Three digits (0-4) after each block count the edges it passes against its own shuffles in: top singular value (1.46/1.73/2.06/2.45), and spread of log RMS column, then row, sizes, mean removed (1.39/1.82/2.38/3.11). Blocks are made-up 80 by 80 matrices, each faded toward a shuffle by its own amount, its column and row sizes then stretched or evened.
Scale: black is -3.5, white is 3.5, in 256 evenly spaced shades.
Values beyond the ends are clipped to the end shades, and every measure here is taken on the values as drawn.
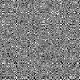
4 2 2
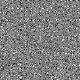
0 2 2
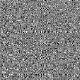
3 2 3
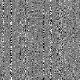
3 4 0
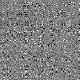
3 2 2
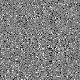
2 0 2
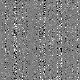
0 4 0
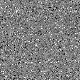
0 0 2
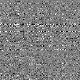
2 1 4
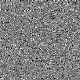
1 0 2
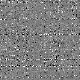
2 3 3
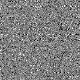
1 1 2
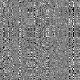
4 4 0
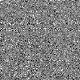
2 1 2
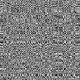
4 1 3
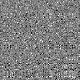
3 1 2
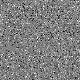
1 0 1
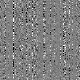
3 4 0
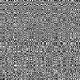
4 3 4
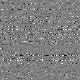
0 0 4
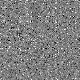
1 0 2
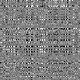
4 2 4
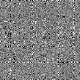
2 3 3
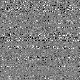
1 1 4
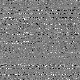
0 0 4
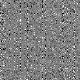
2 4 1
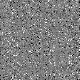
0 2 1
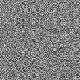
4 0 0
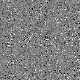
0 2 1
